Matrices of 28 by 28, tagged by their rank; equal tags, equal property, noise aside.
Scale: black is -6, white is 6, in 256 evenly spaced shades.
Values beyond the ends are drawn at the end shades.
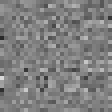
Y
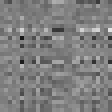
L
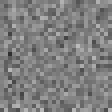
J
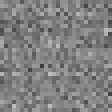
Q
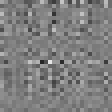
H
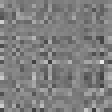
H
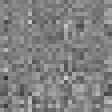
Y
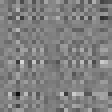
L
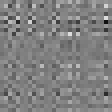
L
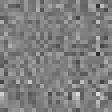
Y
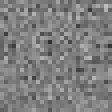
Q
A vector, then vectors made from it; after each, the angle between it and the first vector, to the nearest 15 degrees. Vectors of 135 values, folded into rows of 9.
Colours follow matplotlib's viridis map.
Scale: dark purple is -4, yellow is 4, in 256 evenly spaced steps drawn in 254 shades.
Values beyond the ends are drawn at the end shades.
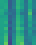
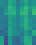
135 degrees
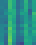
165 degrees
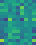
105 degrees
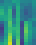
105 degrees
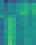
120 degrees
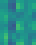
45 degrees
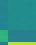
90 degrees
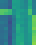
75 degrees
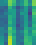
150 degrees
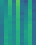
75 degrees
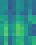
45 degrees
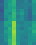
120 degrees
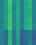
105 degrees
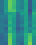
150 degrees
